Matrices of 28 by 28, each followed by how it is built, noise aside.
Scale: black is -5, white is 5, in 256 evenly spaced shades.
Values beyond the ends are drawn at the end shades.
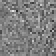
upper triangular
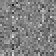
uneven columns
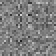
low rank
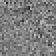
upper triangular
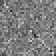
diagonal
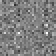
low rank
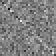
diagonal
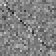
diagonal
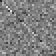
diagonal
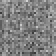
blocks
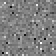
sparse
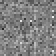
uneven columns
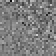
upper triangular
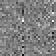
uneven columns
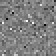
sparse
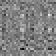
low rank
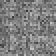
blocks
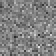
uneven rows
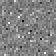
sparse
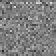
uneven rows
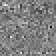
uneven rows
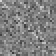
diagonal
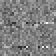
uneven rows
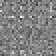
low rank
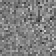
upper triangular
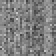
blocks
